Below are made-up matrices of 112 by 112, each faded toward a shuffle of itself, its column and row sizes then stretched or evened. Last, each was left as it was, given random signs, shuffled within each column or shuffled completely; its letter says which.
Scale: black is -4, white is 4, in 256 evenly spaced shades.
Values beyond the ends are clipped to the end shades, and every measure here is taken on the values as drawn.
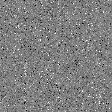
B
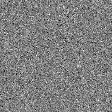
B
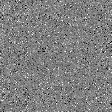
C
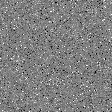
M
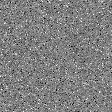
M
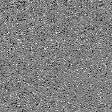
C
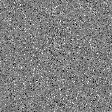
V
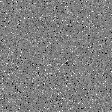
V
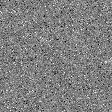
M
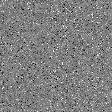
B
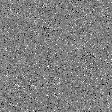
B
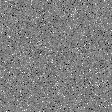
M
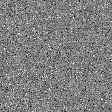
M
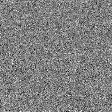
V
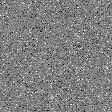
M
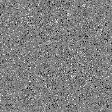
V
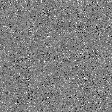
C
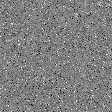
M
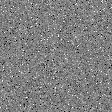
M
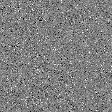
B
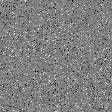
B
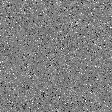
M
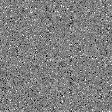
C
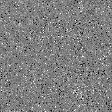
V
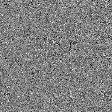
V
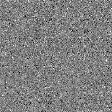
C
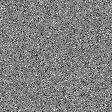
M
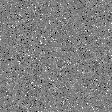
B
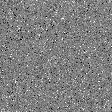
M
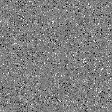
C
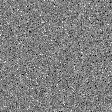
M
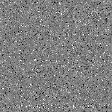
V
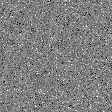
M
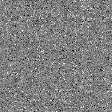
C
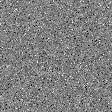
M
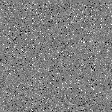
V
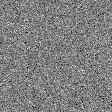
M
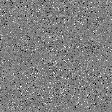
C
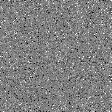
V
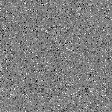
C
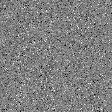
B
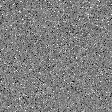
M
